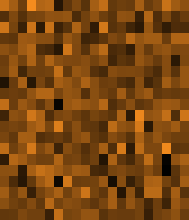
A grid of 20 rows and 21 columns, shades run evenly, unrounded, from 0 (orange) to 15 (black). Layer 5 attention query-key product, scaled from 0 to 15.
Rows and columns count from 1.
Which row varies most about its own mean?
3
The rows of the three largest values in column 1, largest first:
8, 15, 11
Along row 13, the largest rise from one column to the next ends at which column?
5
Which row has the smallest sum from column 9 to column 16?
12
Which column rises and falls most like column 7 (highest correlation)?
13
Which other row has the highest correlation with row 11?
14
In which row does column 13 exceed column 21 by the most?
17
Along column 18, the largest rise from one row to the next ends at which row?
19
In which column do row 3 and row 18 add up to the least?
1
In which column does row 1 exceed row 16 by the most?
7
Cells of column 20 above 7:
12
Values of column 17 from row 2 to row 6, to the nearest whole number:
4 6 5 9 7
